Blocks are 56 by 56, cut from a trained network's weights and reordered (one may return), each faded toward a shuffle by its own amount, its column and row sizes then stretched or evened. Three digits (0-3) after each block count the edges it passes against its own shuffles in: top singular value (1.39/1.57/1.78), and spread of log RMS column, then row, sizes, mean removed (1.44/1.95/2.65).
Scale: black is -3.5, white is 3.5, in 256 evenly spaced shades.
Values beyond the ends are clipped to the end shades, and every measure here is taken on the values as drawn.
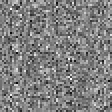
3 2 0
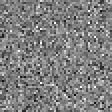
2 2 0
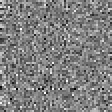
1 1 0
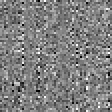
3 3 0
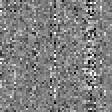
1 3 0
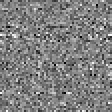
1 0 2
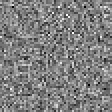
1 0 0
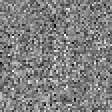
1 1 0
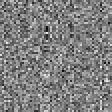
3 1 0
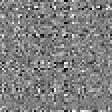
3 2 3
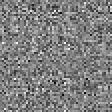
3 1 1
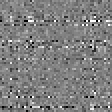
2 1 3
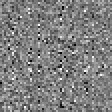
1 2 0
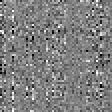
1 3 1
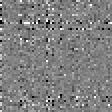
1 2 2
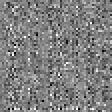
3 3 0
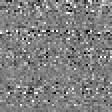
0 1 3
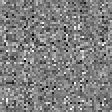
2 2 1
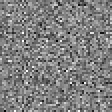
1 0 1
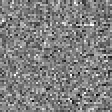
1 0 1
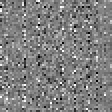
0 3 0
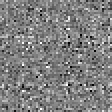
0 2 2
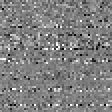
0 0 3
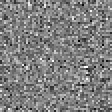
0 1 1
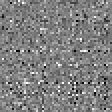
0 2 2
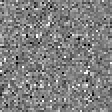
0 1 1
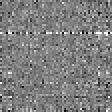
3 2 2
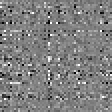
3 2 3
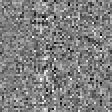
1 2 0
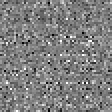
1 1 2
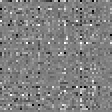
0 2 3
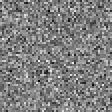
0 0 1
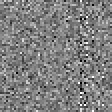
0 2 0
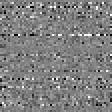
1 1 3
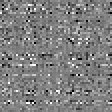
0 2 3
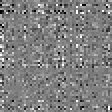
0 3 3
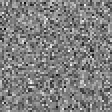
2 1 0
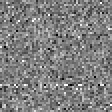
0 0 1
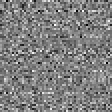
3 0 3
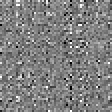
3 3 2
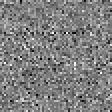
0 0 2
